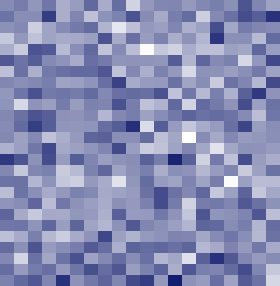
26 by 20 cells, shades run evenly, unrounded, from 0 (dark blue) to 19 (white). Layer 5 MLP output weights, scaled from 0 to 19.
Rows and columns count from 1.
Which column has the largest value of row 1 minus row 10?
10
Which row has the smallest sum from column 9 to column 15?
26
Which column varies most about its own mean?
14
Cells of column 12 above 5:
23
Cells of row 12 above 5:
17
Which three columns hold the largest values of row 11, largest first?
19, 8, 11
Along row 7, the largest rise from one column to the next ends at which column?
9
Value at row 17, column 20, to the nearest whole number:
13
